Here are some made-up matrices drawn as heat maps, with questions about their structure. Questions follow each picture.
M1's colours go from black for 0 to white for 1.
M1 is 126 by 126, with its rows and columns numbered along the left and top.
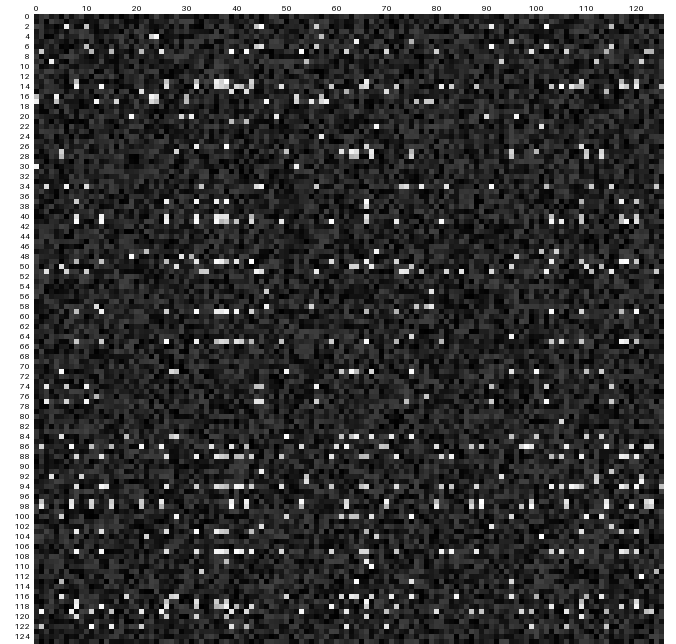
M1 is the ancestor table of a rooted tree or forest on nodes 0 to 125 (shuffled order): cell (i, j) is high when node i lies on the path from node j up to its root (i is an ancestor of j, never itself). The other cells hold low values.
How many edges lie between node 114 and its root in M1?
7
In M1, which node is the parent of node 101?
22
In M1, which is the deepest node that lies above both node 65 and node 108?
14
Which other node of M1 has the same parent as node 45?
115
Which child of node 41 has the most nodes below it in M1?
49
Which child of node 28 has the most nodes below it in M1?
113
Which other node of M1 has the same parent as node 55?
76
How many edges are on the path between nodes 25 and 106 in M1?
3
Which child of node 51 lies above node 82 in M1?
34
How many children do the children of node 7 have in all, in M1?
5
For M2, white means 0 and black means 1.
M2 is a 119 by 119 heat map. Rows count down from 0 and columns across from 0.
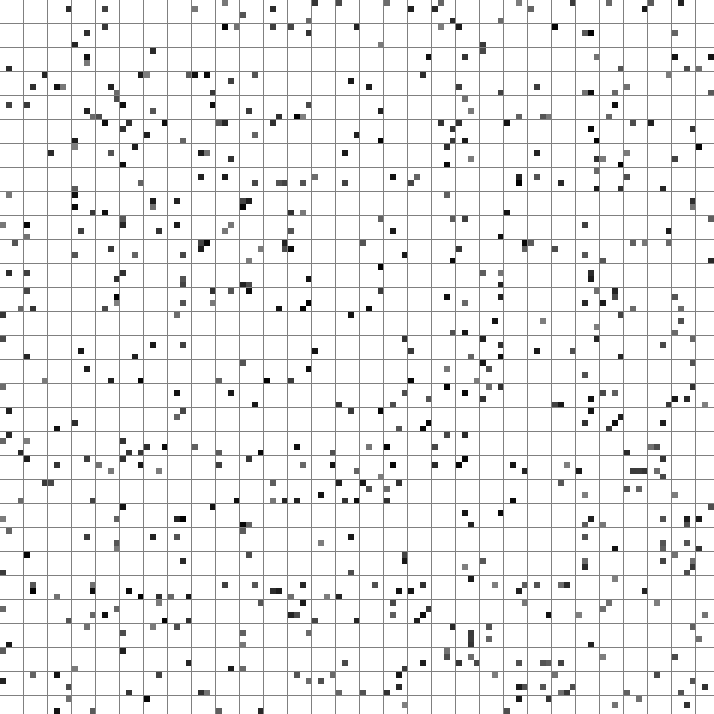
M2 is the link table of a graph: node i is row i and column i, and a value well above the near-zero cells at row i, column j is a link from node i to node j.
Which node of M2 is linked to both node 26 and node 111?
node 38
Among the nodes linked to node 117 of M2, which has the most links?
node 102
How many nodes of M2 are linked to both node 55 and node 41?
0
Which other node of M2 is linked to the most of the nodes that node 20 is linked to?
node 4
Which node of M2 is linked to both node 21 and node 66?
node 98
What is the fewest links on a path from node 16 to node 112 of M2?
3
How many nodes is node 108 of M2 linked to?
3
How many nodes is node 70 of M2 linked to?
5
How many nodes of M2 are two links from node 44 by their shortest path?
7
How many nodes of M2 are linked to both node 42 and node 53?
0
